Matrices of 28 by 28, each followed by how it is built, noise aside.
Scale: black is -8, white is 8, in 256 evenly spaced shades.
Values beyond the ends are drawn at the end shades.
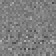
uneven rows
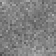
smooth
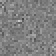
block diagonal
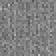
blocks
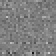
uneven rows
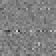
uneven rows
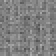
blocks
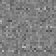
uneven rows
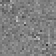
block diagonal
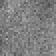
smooth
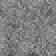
smooth
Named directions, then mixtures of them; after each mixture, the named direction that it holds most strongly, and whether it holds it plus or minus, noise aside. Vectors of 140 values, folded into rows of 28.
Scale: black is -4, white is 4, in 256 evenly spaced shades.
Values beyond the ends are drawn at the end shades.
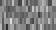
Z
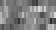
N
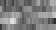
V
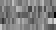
N, minus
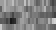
V, minus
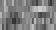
N, plus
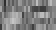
V, plus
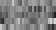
N, minus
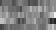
N, plus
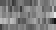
V, plus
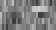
N, plus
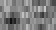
V, minus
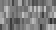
N, plus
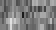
N, minus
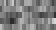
V, minus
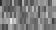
Z, plus
